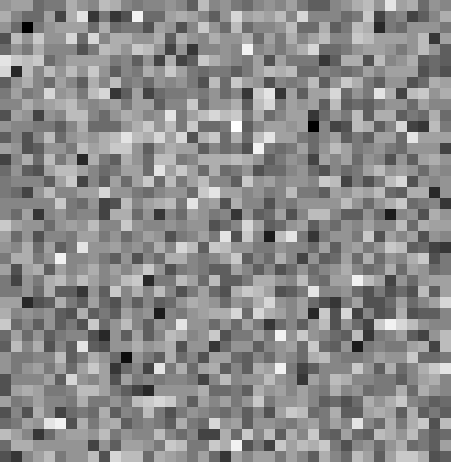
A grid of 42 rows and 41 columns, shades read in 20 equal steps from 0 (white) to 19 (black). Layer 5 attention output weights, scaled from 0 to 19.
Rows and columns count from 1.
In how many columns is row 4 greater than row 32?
11
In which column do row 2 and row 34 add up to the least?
26
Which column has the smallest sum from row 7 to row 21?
16
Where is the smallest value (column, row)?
22, 12
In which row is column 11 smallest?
42
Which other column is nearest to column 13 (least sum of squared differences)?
28
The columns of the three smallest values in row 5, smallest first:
23, 29, 13
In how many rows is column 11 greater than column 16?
24
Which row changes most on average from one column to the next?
9
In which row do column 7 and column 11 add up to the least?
4
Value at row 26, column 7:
8
